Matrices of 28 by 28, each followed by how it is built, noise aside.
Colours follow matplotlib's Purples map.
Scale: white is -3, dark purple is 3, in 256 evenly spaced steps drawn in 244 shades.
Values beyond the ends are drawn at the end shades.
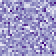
diagonal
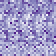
repeating columns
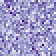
noise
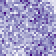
smooth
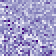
lower triangular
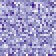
repeating columns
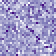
diagonal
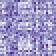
blocks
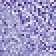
upper triangular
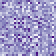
low rank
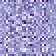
low rank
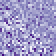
lower triangular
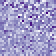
upper triangular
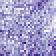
smooth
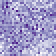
smooth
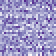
blocks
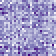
blocks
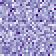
repeating columns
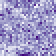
smooth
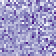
upper triangular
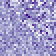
upper triangular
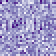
blocks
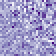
upper triangular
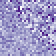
upper triangular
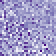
lower triangular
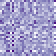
low rank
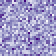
noise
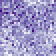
smooth
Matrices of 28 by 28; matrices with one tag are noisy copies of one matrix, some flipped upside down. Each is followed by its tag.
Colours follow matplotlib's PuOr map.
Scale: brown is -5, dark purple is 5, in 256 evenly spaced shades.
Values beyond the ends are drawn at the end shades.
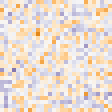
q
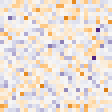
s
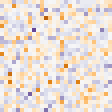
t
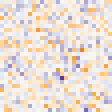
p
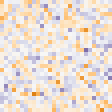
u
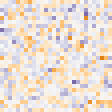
q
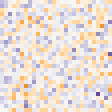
q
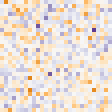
t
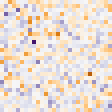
t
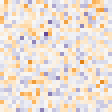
p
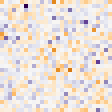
q
